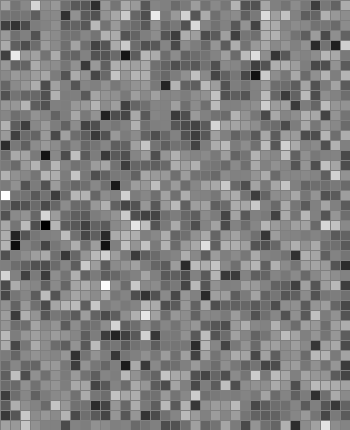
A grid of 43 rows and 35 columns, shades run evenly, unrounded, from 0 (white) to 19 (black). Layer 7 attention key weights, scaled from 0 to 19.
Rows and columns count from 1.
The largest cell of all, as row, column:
23, 5
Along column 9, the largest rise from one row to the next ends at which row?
28
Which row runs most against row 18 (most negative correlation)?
27
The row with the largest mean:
14
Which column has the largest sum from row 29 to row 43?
35
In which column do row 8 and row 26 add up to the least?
12
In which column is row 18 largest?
10
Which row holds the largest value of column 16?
34
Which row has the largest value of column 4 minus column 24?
20
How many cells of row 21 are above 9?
22
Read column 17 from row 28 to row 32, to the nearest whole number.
12 11 9 13 11
